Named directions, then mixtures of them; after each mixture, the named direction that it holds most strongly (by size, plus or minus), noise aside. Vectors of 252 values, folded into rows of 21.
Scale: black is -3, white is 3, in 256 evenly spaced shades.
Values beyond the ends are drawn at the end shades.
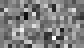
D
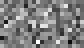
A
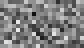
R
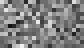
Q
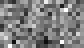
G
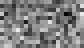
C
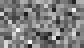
D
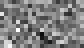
R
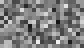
A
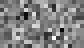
D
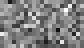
G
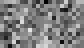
G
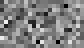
A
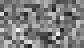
D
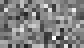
D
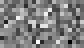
A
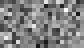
G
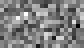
D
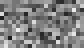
C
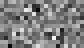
D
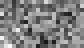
C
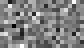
Q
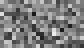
R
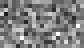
C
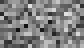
C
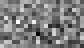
R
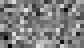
G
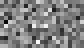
A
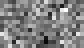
G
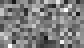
G
